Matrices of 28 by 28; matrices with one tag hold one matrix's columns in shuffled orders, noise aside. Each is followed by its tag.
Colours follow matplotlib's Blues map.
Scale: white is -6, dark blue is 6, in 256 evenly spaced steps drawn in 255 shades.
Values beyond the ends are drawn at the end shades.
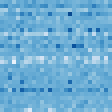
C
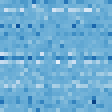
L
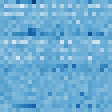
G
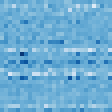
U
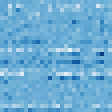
U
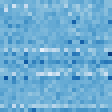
U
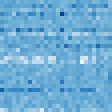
C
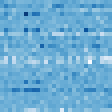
C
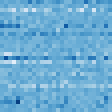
L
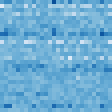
G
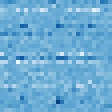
L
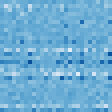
U
